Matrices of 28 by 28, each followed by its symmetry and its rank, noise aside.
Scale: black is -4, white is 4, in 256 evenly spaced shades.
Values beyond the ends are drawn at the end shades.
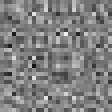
antisymmetric, rank four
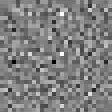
antisymmetric, rank six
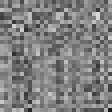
no symmetry, rank four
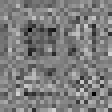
symmetric, rank four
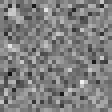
symmetric, rank eight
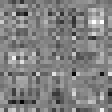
no symmetry, rank four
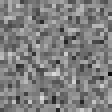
no symmetry, rank eight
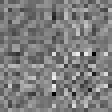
symmetric, rank four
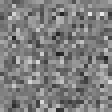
no symmetry, rank eight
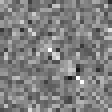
symmetric, rank six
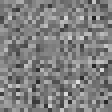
antisymmetric, rank eight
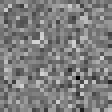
symmetric, rank eight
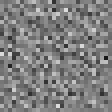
antisymmetric, rank eight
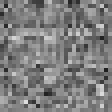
no symmetry, rank six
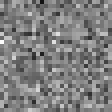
antisymmetric, rank eight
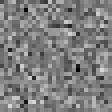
no symmetry, rank eight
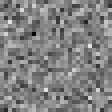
symmetric, rank eight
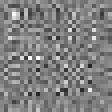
no symmetry, rank four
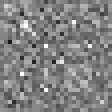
symmetric, rank eight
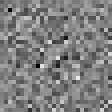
symmetric, rank six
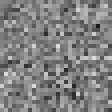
no symmetry, rank eight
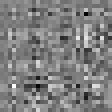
antisymmetric, rank four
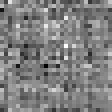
antisymmetric, rank four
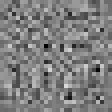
symmetric, rank four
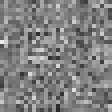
no symmetry, rank eight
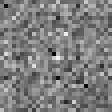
symmetric, rank eight
